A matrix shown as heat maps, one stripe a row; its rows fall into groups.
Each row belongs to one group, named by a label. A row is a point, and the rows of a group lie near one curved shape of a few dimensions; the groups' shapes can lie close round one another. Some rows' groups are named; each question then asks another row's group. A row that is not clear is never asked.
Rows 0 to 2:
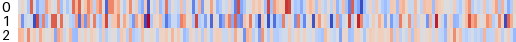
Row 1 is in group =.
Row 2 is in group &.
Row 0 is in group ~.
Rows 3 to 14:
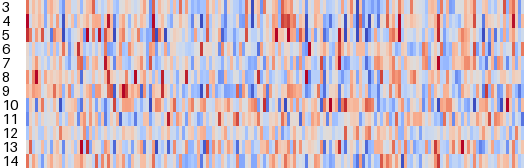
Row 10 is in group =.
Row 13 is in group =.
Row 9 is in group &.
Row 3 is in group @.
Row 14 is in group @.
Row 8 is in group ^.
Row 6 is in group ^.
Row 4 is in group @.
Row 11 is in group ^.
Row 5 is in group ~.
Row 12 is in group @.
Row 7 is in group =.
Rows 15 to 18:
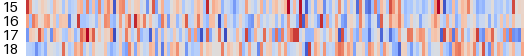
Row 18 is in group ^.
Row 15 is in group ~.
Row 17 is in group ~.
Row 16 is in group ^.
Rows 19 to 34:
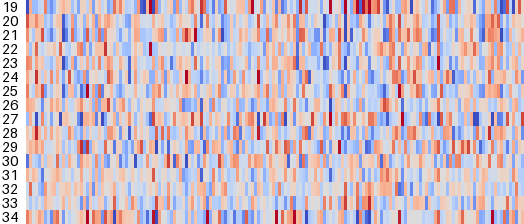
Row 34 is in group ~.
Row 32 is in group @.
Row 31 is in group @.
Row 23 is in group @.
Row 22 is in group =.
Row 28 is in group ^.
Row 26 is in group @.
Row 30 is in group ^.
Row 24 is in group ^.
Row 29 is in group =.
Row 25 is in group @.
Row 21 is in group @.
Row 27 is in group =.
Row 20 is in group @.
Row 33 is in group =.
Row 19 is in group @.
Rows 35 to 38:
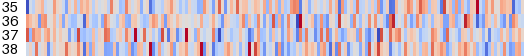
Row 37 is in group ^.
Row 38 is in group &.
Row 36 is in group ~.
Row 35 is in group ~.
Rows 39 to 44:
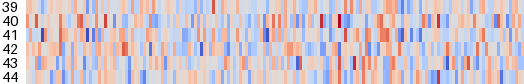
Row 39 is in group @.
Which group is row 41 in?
@
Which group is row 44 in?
@
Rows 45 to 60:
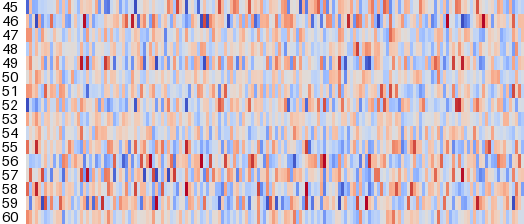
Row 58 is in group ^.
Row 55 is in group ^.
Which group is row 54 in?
=
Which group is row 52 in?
^
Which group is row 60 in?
@
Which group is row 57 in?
=
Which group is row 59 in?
=
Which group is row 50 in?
@
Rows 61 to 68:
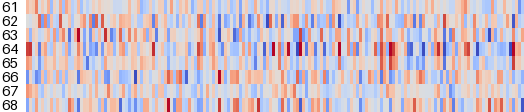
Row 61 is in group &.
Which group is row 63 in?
^
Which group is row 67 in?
@
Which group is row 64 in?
~
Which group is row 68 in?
^
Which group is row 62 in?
=
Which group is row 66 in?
^
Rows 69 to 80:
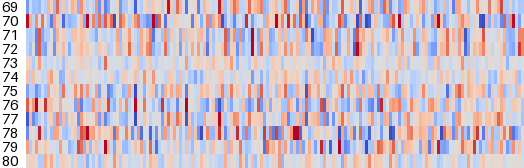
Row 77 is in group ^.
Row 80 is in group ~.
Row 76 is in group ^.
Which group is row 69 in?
^
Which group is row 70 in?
~
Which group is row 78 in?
~
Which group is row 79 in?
=
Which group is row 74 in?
@
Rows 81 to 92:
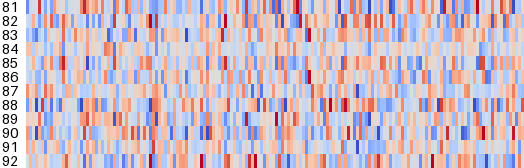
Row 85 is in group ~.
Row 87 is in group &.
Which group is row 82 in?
~
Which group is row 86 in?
^
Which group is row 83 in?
^
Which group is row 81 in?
~
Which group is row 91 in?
@
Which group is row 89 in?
~
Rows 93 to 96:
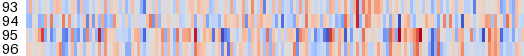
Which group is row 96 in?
@
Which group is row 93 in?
@
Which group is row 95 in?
@
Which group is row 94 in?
~
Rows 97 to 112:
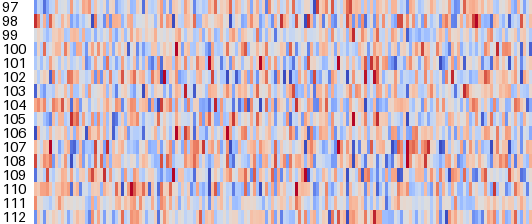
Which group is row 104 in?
&
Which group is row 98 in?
~
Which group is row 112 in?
=
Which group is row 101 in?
@
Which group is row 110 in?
&
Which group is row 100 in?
^
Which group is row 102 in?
=
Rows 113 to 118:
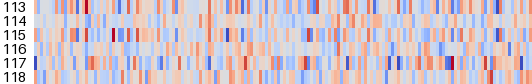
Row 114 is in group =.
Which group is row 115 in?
^
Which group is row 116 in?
@
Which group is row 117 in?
~
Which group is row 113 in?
^
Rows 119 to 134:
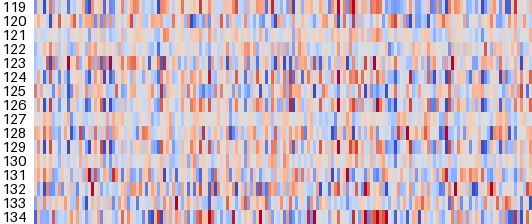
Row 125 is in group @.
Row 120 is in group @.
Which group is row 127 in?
@
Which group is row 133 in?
^
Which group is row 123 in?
=
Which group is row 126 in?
=
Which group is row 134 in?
@
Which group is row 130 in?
=
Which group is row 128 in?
@
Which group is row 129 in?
=
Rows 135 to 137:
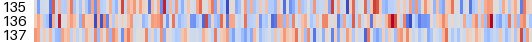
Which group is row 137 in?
~
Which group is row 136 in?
@
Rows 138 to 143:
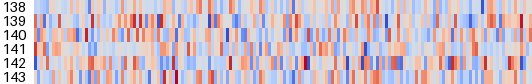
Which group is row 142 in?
~
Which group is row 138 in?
=
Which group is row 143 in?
=
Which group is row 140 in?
^
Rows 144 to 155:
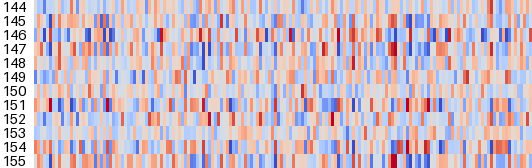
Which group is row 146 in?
=
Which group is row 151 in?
@
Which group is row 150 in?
=
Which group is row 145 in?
@
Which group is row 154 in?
@
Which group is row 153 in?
~
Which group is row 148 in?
@
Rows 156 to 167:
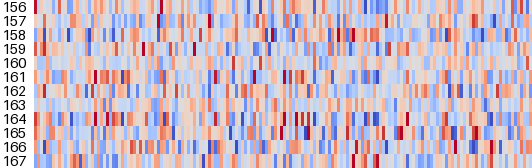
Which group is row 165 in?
~
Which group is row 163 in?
=
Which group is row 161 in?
~
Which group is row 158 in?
=
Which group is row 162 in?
^
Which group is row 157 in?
&
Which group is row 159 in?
^
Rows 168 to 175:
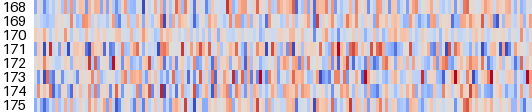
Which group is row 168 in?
^
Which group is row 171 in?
=
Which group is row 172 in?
=
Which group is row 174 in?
=
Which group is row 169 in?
^
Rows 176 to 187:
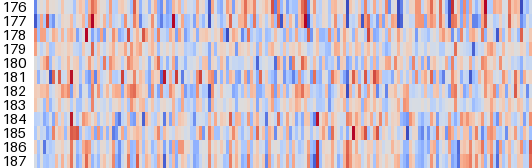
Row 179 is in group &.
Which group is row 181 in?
=
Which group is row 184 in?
^
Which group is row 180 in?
=
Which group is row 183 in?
&
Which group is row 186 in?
^
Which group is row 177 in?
~
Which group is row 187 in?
^
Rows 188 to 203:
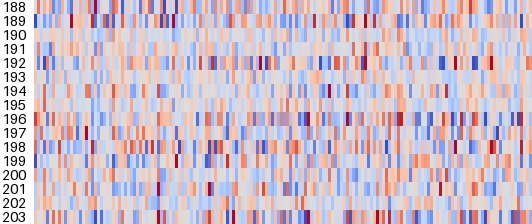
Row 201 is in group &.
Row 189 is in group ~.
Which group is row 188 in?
=
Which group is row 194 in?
=
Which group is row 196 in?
~
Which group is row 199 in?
^
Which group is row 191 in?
@
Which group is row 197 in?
^
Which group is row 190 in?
~
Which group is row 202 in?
~
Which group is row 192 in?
&
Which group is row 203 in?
~
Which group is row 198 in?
&
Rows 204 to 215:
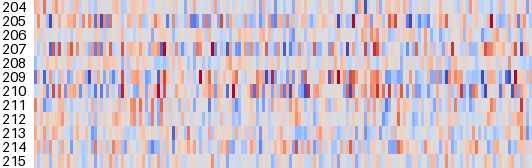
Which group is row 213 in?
&
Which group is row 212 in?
&
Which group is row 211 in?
&
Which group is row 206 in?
@
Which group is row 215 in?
=
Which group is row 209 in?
=
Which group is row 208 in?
~
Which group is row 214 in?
~
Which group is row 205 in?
@
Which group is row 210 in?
~
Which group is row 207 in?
=
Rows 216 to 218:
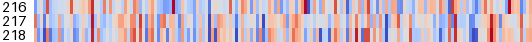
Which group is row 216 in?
~
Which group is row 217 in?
&
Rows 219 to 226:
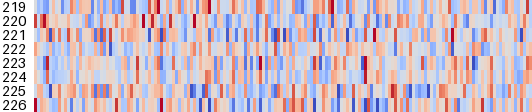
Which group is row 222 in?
=
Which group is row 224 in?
&
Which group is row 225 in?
@
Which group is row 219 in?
&
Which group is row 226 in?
@
